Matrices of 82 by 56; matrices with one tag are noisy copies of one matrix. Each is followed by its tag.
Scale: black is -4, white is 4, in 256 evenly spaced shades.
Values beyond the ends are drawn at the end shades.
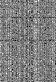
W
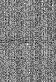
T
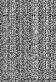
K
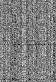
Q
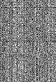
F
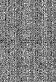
T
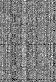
Q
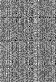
W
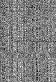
F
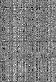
F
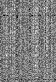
K
